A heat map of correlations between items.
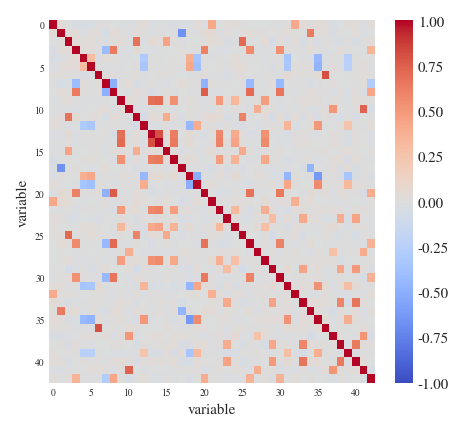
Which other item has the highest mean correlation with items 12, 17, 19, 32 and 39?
35
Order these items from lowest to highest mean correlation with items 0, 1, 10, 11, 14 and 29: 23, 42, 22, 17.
17, 42, 23, 22
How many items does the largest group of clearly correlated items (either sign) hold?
8
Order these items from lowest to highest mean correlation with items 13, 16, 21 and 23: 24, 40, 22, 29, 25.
25, 29, 40, 24, 22
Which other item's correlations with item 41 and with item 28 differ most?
10
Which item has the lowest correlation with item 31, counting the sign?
18
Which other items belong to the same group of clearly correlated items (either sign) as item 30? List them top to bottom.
3, 7, 8, 20, 26, 42
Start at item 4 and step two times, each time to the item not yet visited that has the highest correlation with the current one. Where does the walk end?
5
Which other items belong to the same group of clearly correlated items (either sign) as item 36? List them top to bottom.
6
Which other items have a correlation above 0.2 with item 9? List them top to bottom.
13, 14, 16, 22, 24, 28
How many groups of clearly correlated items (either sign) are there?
9
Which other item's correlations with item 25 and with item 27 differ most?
2
